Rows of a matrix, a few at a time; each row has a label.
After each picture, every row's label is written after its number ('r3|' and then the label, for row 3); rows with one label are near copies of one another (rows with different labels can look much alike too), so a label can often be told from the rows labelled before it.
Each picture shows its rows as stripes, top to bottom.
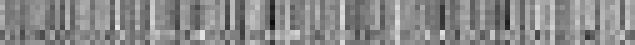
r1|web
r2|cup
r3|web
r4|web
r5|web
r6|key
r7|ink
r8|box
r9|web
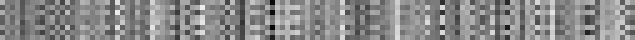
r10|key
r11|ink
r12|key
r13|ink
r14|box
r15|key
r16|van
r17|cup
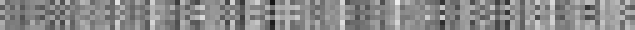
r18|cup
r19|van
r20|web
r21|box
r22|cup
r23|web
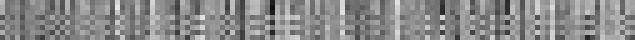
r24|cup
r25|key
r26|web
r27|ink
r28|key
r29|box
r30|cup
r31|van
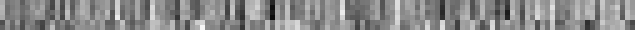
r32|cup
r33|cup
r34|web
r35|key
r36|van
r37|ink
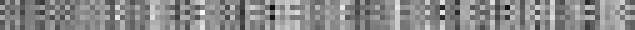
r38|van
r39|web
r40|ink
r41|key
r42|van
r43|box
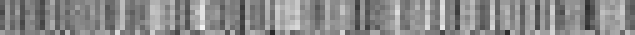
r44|ink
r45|box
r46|van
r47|box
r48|ink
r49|ink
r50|key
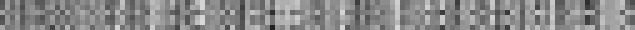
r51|van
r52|box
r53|web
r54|van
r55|van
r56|cup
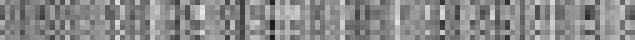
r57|key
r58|box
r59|ink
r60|van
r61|cup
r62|key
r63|box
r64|key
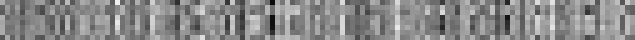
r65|key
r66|van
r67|ink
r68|web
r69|key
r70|cup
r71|web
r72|box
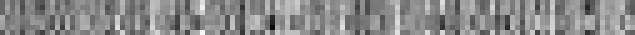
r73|ink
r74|box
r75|van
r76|cup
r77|cup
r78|key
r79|box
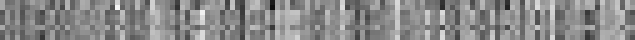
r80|cup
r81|key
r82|box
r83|box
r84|box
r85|web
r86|ink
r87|van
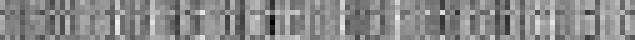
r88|cup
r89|key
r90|ink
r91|cup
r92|key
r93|key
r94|key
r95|van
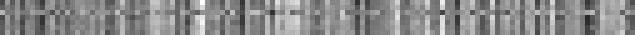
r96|ink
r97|ink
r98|cup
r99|van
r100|ink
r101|ink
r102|box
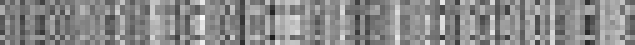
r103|ink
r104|cup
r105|cup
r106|ink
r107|box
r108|ink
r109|van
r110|cup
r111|box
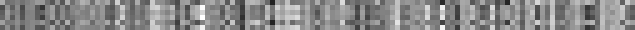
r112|web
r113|ink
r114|box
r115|ink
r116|cup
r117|ink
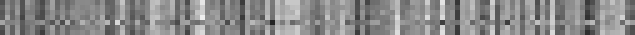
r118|ink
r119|ink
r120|van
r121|box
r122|key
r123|van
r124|van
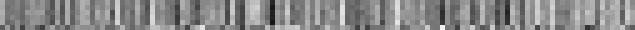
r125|cup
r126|cup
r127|web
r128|web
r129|cup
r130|ink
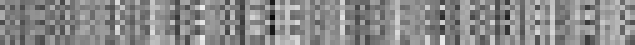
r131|key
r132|ink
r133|web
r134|web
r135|van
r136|key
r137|cup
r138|ink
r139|ink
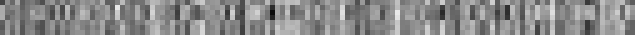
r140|van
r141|key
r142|cup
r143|cup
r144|van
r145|box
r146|box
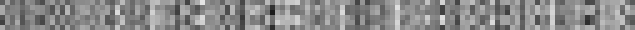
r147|ink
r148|cup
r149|key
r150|box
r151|van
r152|cup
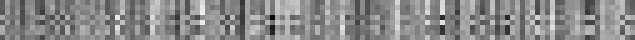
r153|box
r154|ink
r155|box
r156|key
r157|box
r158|cup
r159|web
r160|van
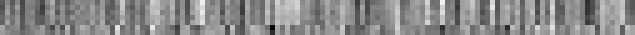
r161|ink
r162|van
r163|box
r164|van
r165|box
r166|key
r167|key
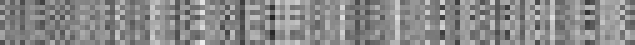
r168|ink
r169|web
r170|ink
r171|cup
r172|van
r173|box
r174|web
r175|cup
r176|ink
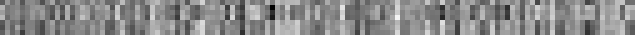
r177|box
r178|web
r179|cup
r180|cup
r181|ink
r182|van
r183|box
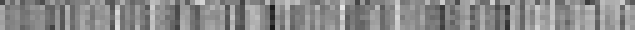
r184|van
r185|web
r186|key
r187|cup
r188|key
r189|key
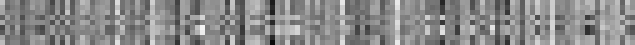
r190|cup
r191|cup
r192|key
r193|box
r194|cup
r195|van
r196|ink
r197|cup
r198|cup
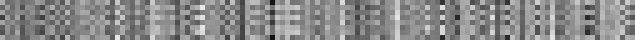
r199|web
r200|ink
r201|cup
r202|van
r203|key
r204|box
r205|van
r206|key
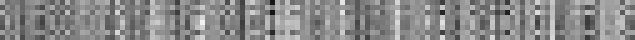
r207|web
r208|ink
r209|web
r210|box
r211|box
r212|van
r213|key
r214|van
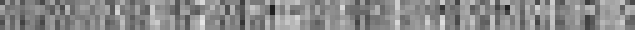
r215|van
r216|web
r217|key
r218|ink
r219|box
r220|box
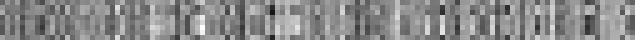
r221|van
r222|key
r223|web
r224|van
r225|ink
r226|ink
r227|ink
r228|key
